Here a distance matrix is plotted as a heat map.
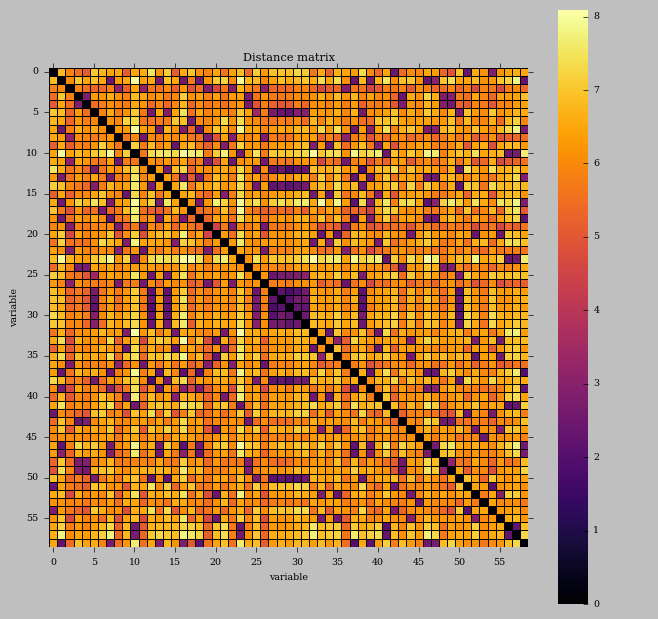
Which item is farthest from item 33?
16
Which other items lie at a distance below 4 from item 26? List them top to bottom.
2, 8, 11, 19, 22, 36
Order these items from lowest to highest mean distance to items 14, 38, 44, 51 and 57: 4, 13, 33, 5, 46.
5, 4, 33, 13, 46
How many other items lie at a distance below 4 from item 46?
9
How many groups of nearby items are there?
10
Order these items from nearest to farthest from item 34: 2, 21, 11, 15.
15, 21, 2, 11
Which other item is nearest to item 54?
51
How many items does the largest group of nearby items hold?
11
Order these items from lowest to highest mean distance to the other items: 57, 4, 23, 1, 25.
4, 25, 1, 57, 23
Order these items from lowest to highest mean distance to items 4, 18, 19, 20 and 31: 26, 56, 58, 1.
26, 58, 1, 56
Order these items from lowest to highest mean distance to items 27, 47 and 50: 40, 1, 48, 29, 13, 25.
29, 25, 13, 1, 48, 40
